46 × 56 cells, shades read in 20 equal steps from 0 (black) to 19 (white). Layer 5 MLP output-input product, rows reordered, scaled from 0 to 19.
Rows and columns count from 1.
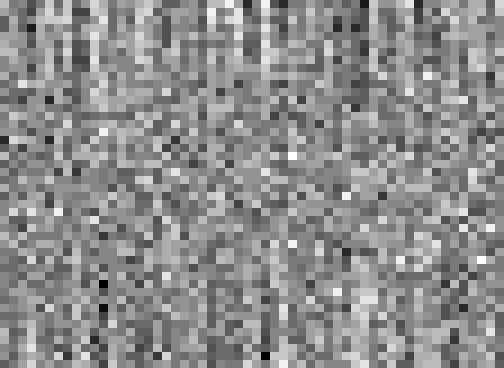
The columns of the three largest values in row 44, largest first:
4, 44, 32
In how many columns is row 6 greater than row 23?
22
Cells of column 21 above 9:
29
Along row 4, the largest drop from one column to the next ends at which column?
38
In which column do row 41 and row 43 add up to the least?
30
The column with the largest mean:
42
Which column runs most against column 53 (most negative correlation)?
52
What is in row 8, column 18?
8
